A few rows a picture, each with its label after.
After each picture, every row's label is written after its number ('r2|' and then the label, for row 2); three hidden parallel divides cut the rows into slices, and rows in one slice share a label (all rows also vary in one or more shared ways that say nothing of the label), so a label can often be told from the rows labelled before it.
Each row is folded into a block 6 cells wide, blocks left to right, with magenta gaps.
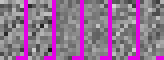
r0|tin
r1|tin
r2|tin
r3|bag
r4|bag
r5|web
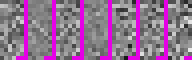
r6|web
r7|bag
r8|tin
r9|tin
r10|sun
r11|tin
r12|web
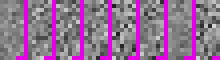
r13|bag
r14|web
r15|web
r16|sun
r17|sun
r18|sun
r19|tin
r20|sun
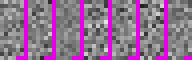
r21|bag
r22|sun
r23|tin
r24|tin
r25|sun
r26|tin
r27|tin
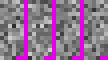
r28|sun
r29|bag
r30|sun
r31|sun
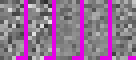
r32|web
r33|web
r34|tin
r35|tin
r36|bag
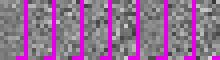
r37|tin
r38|tin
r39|sun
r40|tin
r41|web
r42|tin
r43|bag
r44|web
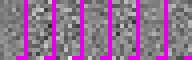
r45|bag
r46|web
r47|web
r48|bag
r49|tin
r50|bag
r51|tin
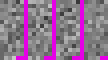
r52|web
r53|tin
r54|sun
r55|bag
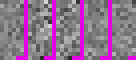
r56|bag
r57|sun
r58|sun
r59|tin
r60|tin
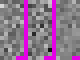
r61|bag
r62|bag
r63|tin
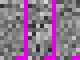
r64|tin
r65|sun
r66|tin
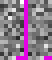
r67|web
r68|web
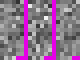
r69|web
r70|web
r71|web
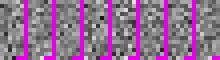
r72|sun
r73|web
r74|tin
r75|sun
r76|web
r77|bag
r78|bag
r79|web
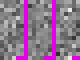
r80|web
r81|tin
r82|web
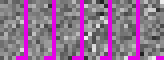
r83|bag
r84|bag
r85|sun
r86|web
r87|web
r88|web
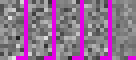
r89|web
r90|sun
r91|sun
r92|tin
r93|tin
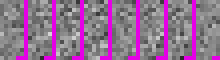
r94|bag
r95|sun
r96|sun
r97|web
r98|tin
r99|sun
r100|sun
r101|tin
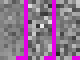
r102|bag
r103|web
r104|bag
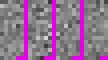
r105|bag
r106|sun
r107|tin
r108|tin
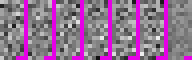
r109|sun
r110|bag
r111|bag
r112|sun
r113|sun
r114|sun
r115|bag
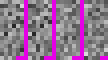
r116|tin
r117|sun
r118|web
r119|tin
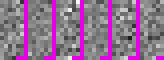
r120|sun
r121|tin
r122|web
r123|bag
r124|web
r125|web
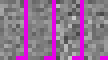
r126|tin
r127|tin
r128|web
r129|bag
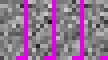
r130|bag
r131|tin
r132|web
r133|tin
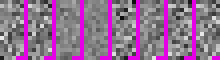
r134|web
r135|web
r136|tin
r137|tin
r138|sun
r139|web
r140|sun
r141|web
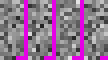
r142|sun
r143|sun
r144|web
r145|sun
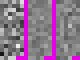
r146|web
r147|bag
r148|bag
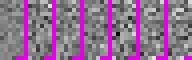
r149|tin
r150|sun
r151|sun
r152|web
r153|sun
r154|web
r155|web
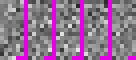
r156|web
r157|bag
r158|bag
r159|tin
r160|bag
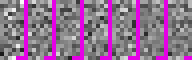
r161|web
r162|bag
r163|sun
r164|sun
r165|web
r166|tin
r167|bag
